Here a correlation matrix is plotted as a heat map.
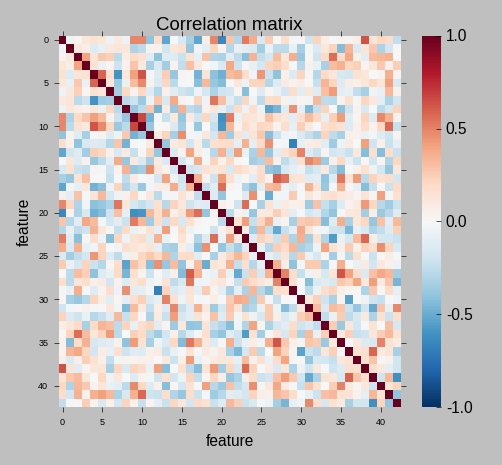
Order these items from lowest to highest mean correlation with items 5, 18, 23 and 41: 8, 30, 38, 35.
8, 35, 30, 38
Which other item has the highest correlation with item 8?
29
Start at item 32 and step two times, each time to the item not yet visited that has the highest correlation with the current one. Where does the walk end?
31
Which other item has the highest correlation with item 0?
38
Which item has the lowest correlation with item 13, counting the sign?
0
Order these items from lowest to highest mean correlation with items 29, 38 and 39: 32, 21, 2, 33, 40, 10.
21, 32, 40, 10, 33, 2
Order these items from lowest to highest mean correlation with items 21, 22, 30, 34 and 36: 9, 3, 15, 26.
15, 26, 3, 9
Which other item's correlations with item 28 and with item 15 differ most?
27
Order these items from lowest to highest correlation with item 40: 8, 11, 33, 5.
8, 11, 33, 5
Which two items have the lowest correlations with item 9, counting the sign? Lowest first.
20, 11
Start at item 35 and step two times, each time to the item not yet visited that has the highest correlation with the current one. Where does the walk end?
16
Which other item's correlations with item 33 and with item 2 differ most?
3
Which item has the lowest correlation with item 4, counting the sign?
7
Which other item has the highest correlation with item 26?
12
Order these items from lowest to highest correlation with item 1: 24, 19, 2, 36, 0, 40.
40, 24, 0, 2, 19, 36
